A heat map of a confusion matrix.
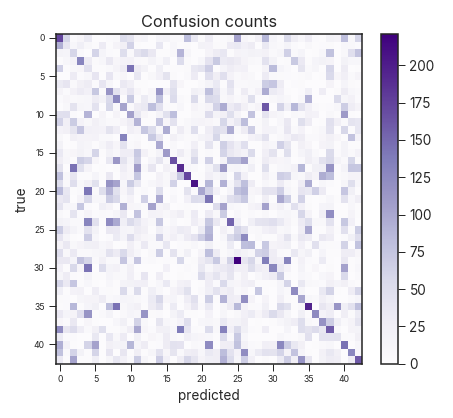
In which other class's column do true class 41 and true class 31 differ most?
26
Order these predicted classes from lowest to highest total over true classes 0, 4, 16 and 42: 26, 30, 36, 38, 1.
36, 1, 30, 38, 26
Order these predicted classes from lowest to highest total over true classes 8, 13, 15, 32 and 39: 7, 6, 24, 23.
6, 24, 7, 23
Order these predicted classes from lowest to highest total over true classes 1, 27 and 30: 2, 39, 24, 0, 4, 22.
39, 22, 2, 24, 0, 4
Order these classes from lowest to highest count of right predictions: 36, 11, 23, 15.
23, 11, 15, 36
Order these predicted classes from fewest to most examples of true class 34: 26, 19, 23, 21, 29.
29, 19, 21, 23, 26
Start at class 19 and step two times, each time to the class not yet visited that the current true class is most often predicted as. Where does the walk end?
14
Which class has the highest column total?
21
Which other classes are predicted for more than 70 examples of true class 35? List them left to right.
2, 7, 8, 25, 39, 42
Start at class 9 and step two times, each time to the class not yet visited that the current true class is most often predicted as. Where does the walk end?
25
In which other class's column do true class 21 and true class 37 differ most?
31
